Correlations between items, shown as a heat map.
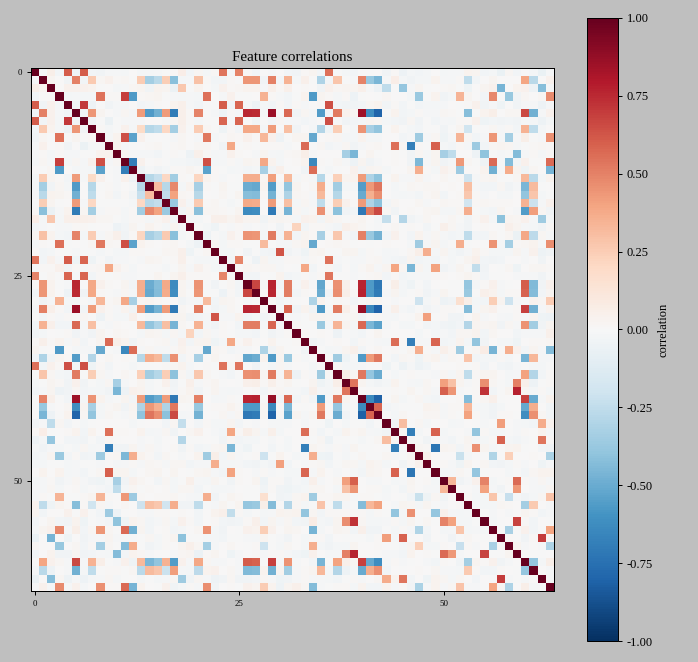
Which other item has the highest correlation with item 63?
11
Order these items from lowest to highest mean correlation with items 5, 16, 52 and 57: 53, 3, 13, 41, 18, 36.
41, 53, 18, 36, 3, 13
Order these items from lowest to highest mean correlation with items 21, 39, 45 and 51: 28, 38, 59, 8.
28, 8, 38, 59
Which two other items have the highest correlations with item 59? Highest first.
39, 55
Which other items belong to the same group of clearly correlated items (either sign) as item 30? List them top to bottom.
22, 48
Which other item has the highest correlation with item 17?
42
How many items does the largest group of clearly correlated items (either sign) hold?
21
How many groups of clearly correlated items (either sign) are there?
8
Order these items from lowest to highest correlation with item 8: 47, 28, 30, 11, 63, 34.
34, 47, 30, 28, 63, 11
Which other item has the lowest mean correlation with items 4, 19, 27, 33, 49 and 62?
46
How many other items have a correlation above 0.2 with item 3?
7
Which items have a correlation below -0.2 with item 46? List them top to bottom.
9, 24, 33, 44, 49
